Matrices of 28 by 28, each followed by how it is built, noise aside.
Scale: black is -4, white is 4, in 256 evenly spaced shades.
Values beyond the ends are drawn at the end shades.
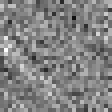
Toeplitz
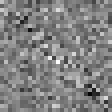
banded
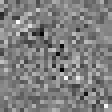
banded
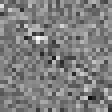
banded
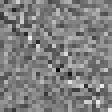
banded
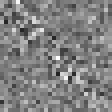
banded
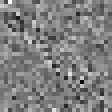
banded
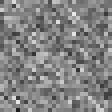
Toeplitz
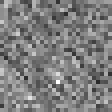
Toeplitz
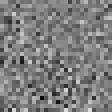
lower triangular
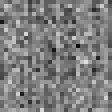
blocks
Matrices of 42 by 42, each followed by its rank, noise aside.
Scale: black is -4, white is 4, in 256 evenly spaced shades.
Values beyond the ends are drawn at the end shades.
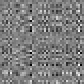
two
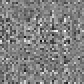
four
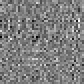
five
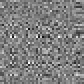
three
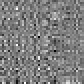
four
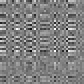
one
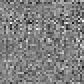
five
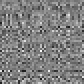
three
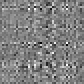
three
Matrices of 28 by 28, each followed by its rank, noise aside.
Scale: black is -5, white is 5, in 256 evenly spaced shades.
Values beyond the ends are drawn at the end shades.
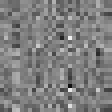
four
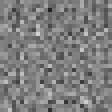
six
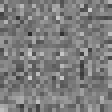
five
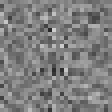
four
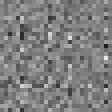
three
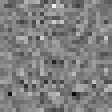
four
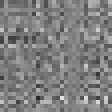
three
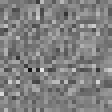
four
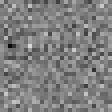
five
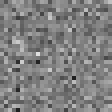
six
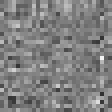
four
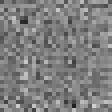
five
